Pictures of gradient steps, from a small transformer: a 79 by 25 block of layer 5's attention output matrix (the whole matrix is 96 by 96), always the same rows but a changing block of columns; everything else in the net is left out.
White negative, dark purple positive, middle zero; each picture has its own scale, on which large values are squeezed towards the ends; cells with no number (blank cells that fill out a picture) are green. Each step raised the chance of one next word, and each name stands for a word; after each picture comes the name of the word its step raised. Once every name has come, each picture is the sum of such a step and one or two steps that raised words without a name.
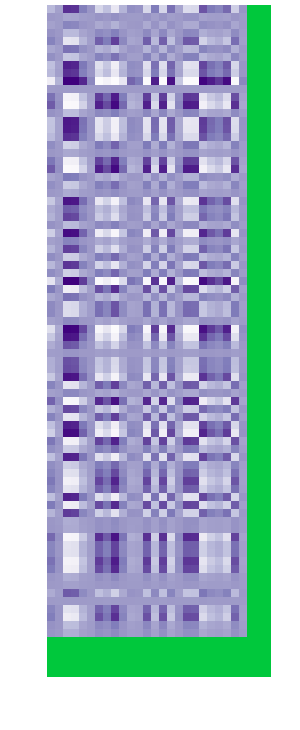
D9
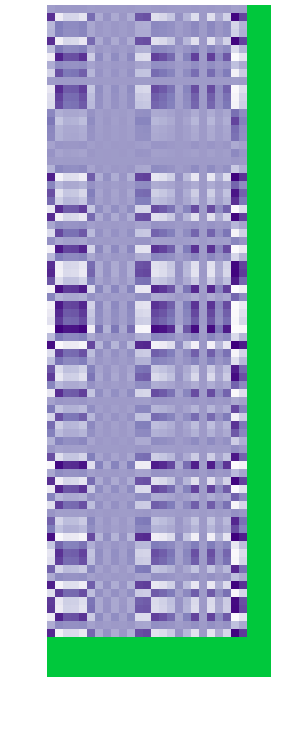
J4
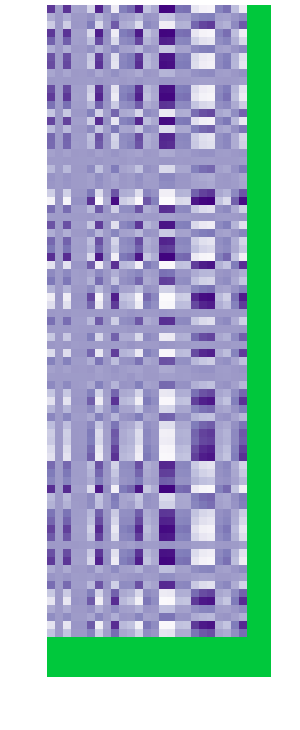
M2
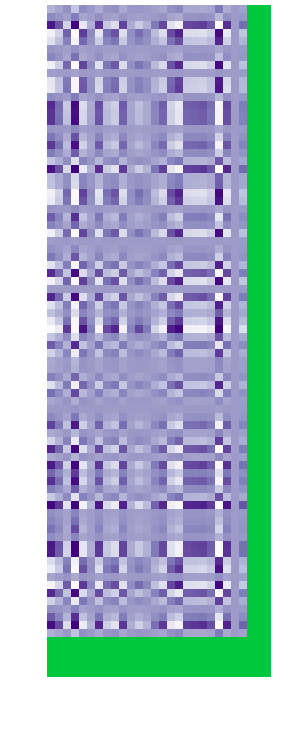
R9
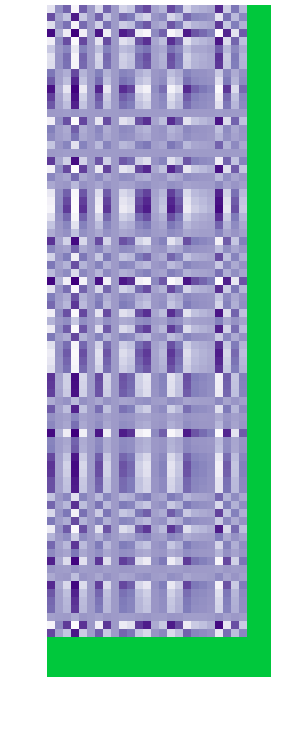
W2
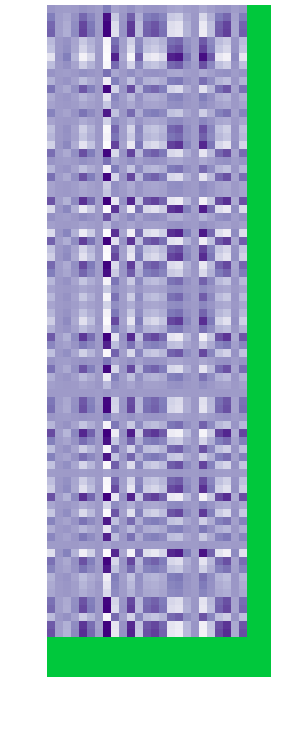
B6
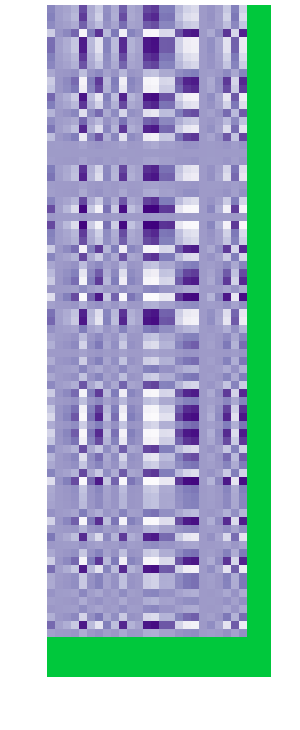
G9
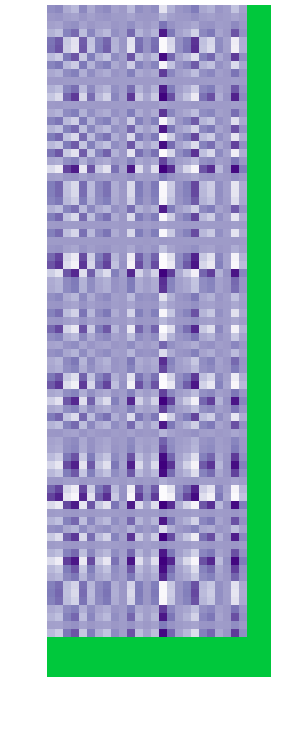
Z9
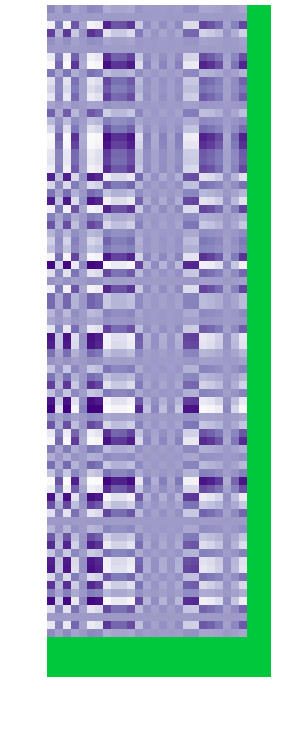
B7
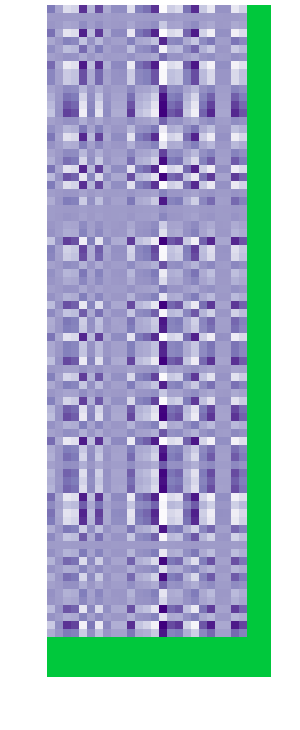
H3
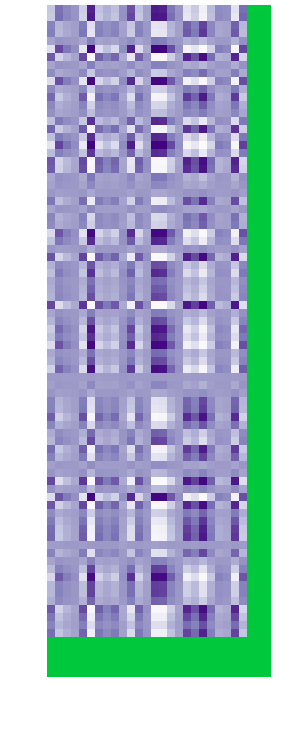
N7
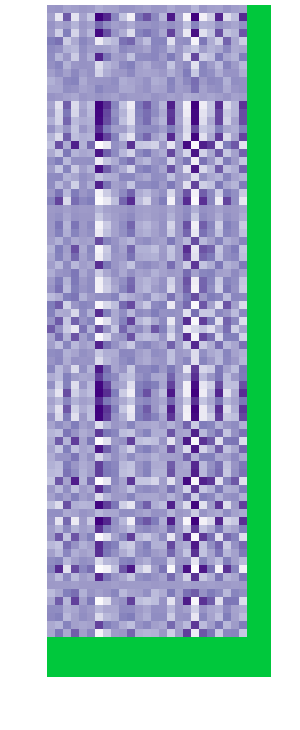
R9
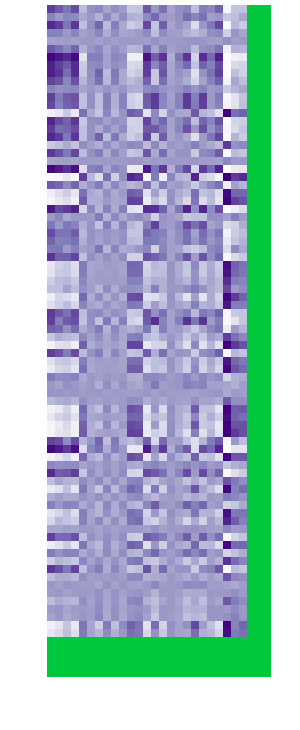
G9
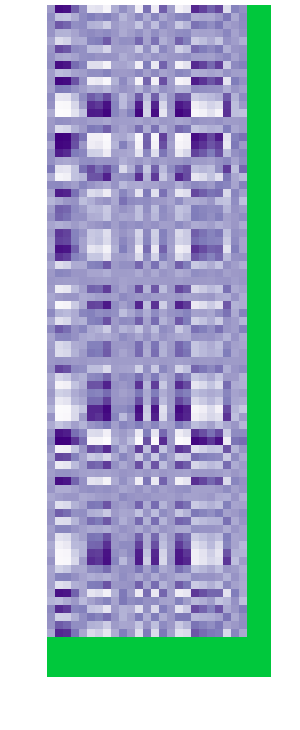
B7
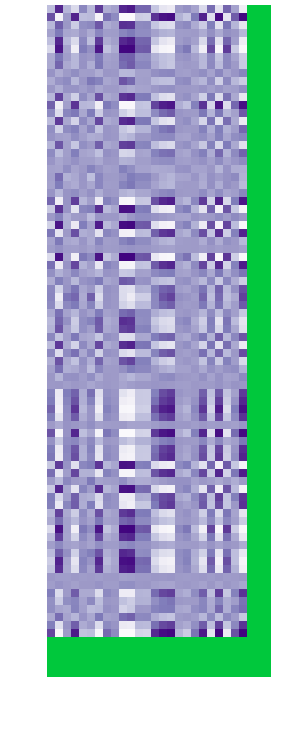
M2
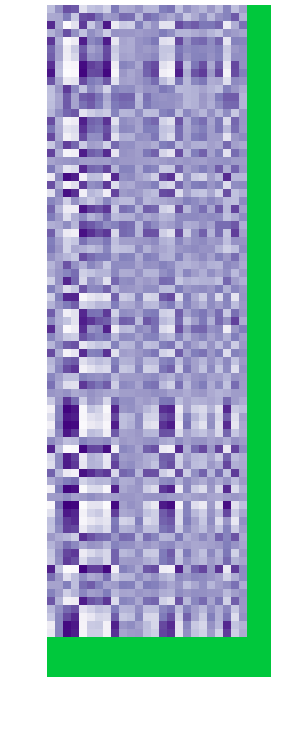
G9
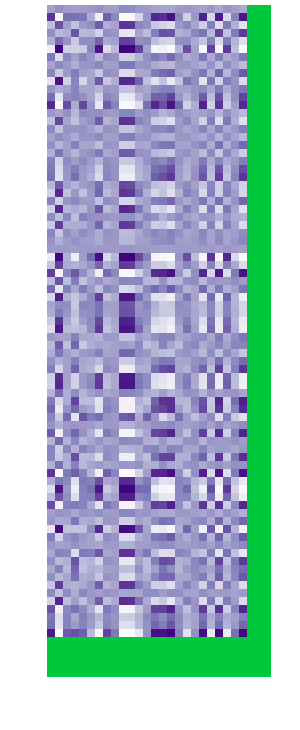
Z9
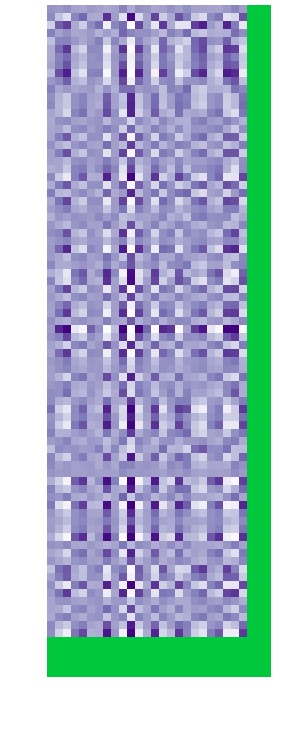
J4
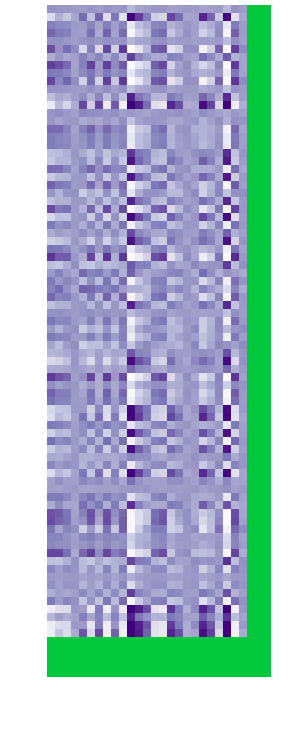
H3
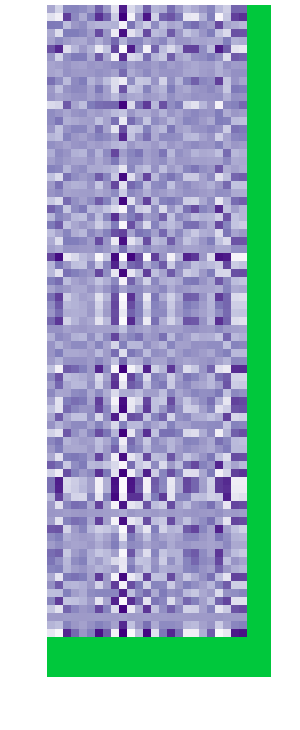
Z9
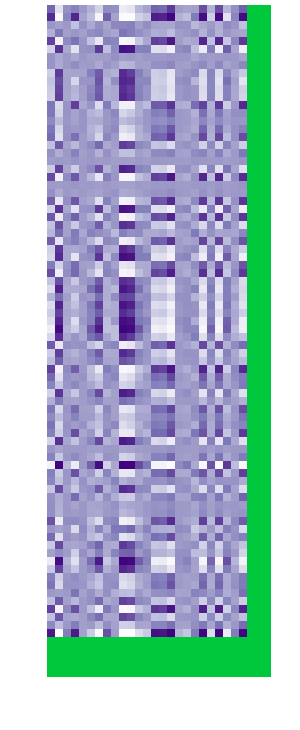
J4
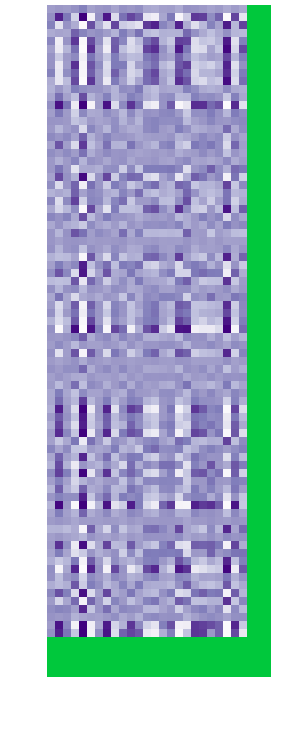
R9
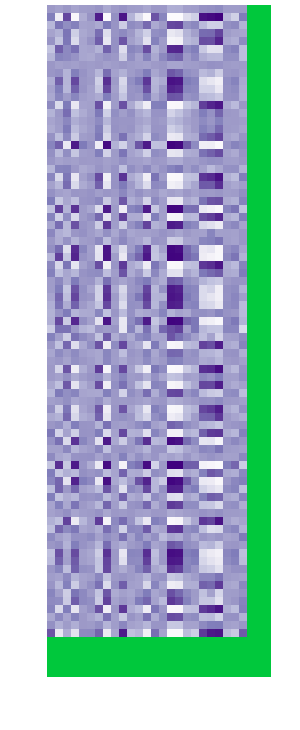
J4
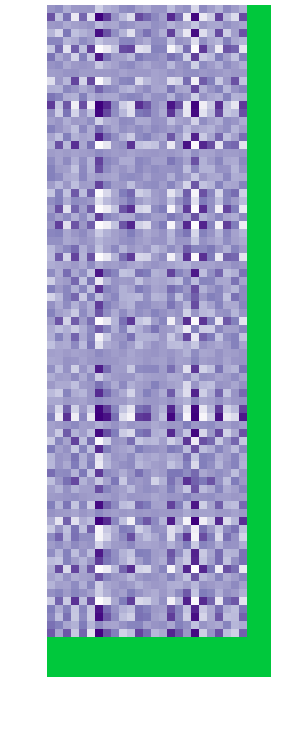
G9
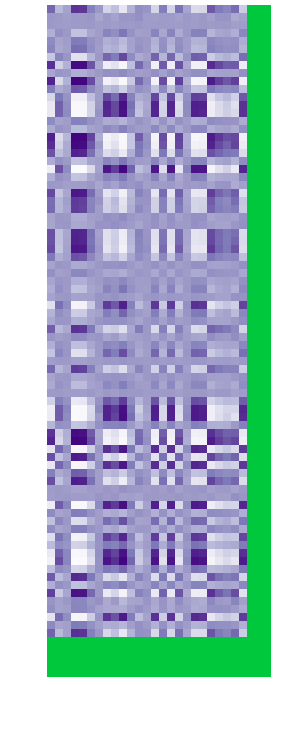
B7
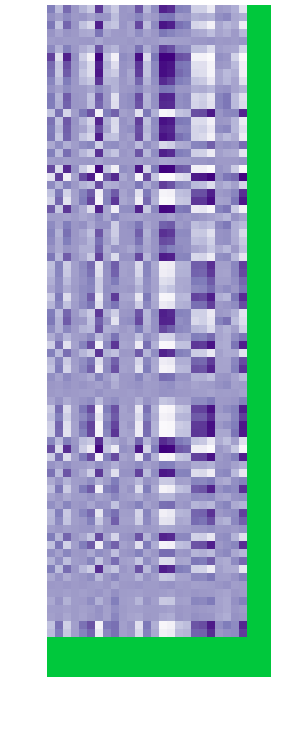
G9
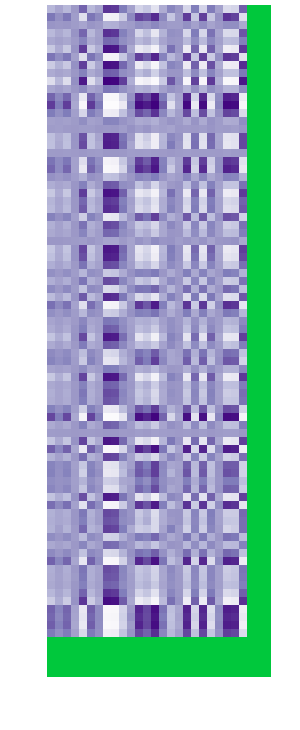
H3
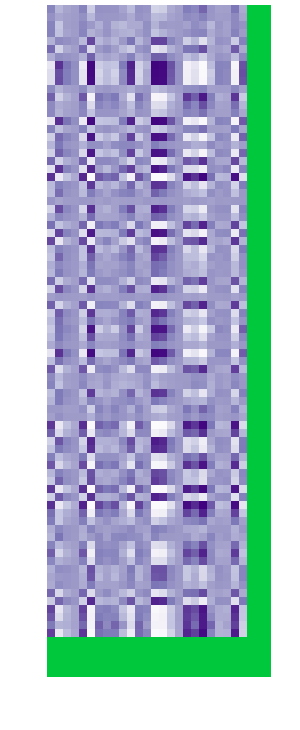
W2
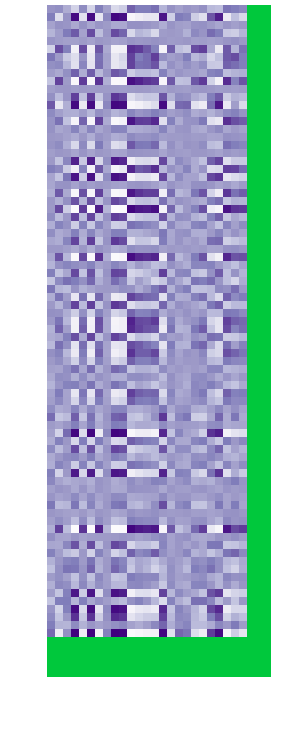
W2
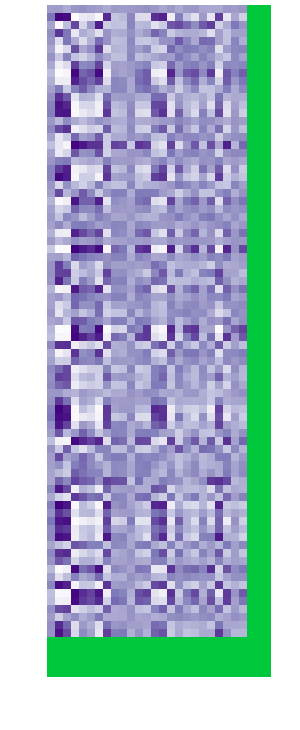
J4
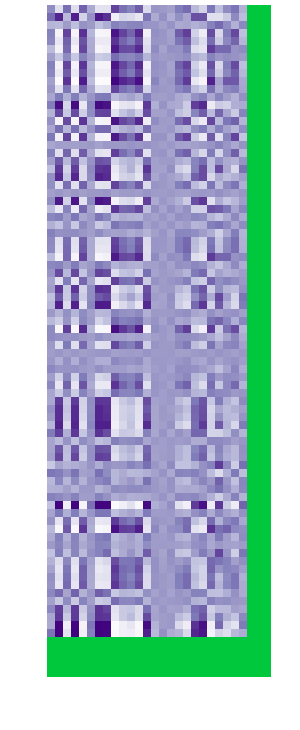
M2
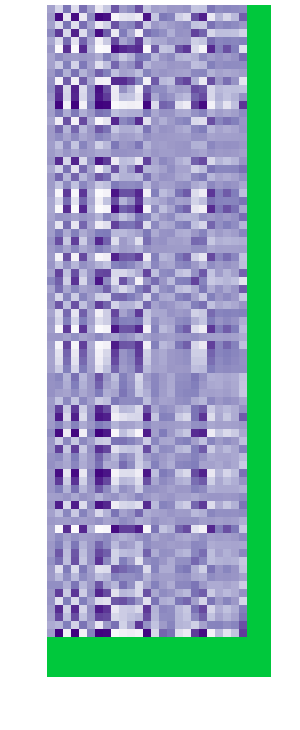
W2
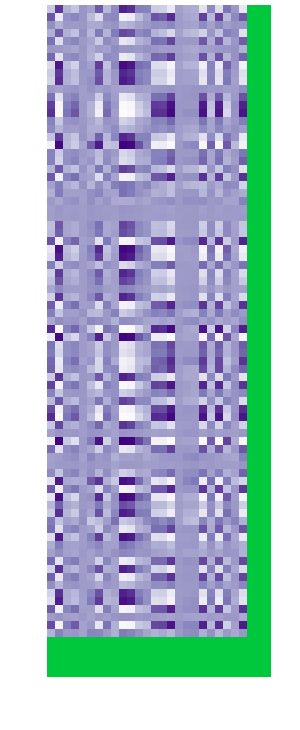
H3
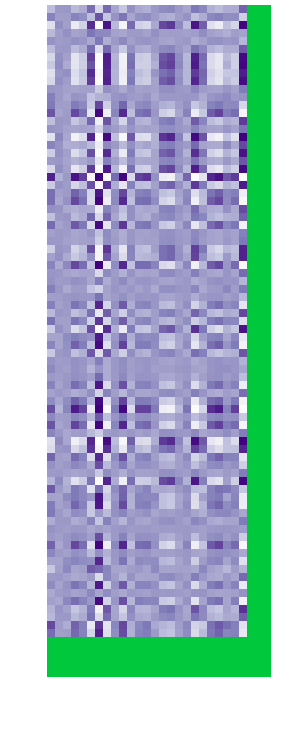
B7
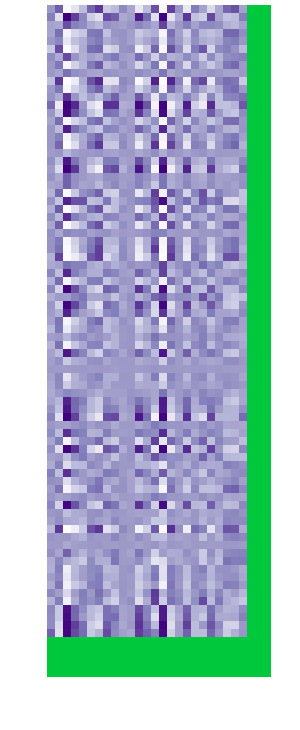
M2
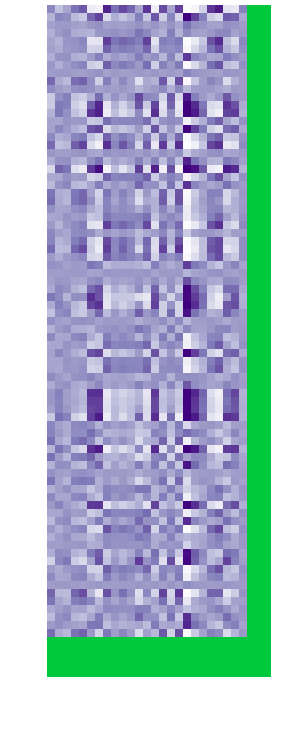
M2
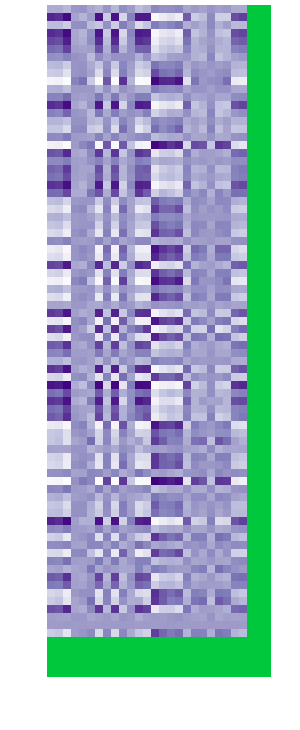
D9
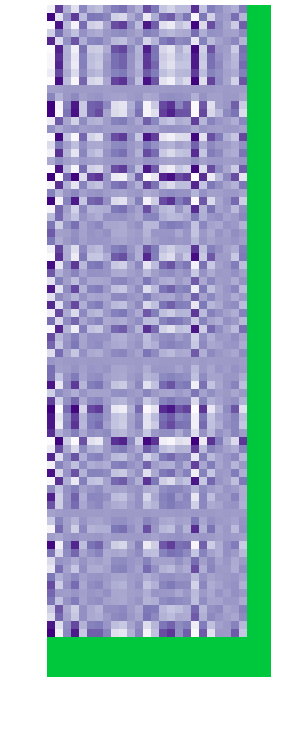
B7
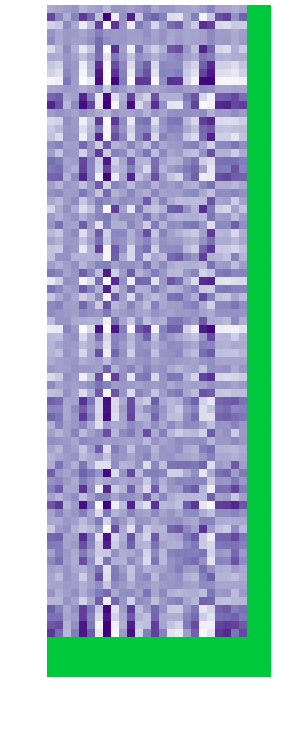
D9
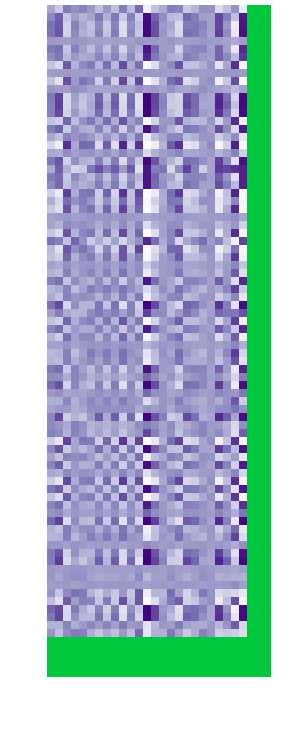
W2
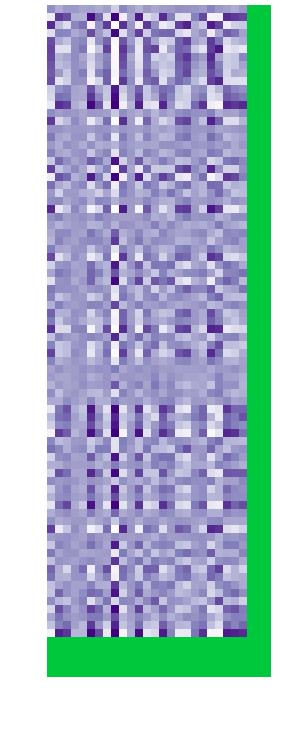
W2
